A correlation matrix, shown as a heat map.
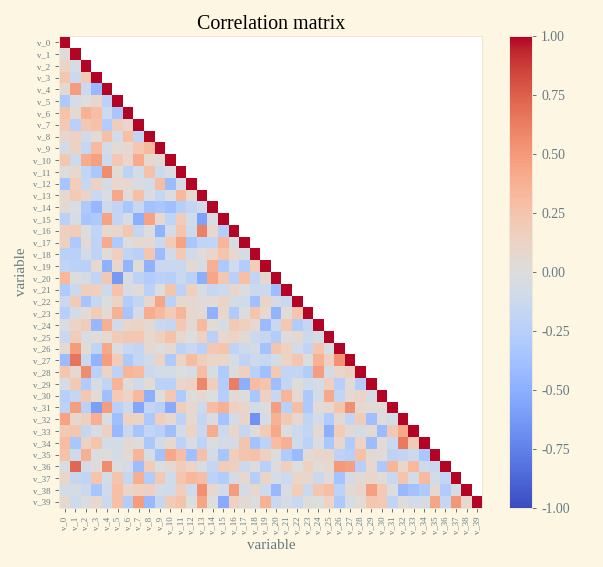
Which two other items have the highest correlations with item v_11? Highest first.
v_4, v_17
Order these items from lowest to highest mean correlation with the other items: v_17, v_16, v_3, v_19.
v_19, v_3, v_17, v_16
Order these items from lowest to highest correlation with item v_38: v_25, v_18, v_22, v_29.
v_18, v_22, v_25, v_29
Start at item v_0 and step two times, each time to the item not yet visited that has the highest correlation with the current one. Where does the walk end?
v_34
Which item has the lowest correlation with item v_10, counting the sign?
v_31
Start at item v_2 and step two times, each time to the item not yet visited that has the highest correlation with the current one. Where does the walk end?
v_24
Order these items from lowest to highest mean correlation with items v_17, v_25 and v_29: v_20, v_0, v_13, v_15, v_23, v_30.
v_20, v_23, v_0, v_15, v_30, v_13
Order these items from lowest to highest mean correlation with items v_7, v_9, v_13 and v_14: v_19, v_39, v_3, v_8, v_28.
v_8, v_3, v_19, v_28, v_39
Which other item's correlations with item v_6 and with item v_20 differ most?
v_14
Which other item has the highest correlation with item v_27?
v_1
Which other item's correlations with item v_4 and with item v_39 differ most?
v_15
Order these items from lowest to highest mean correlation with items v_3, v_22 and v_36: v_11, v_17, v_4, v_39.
v_17, v_39, v_11, v_4
